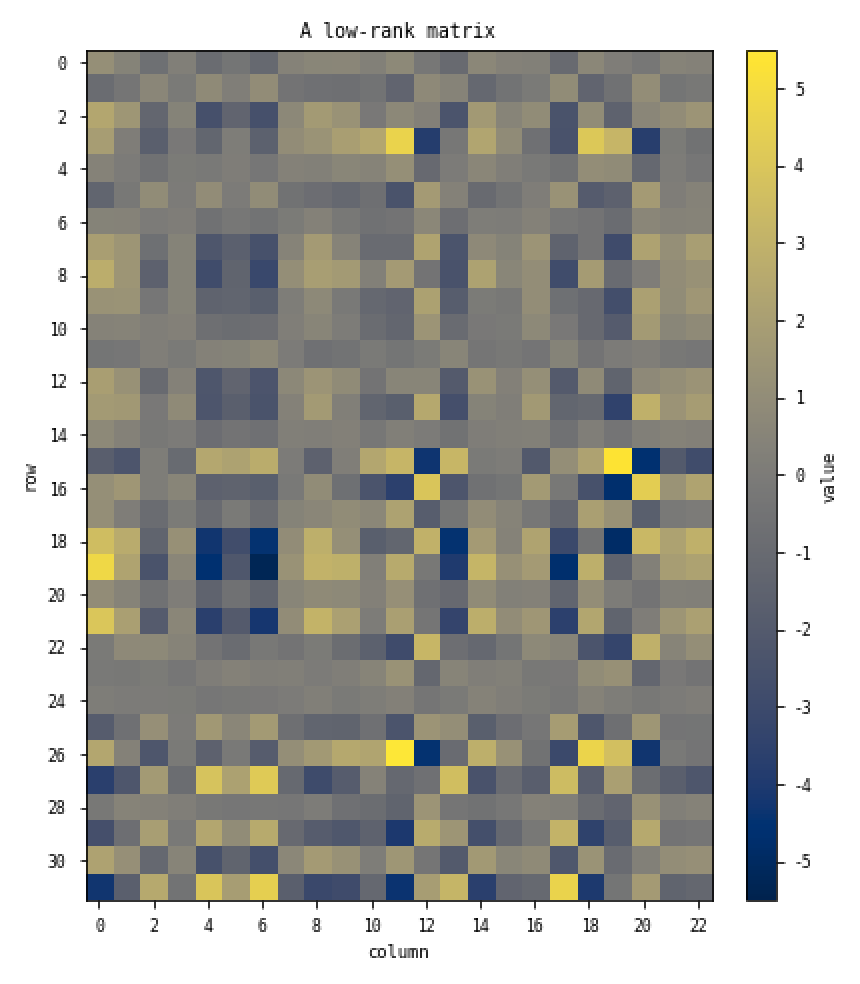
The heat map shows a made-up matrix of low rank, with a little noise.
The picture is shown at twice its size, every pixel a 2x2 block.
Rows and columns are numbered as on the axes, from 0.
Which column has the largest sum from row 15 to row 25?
0
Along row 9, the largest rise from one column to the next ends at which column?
20
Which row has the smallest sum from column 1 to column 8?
19
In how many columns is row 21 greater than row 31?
14
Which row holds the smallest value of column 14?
31
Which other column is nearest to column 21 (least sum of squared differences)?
16
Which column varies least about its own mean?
3
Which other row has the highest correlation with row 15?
23
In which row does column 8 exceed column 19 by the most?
18
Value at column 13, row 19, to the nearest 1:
-4
